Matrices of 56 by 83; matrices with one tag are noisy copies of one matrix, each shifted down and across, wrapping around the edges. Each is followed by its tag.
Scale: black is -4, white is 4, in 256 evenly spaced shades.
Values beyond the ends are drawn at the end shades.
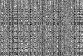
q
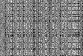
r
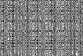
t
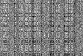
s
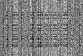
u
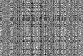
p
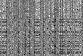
u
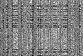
u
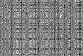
t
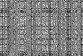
s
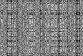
s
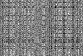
p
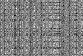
r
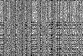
u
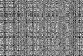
p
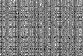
t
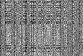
u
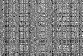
s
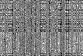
u
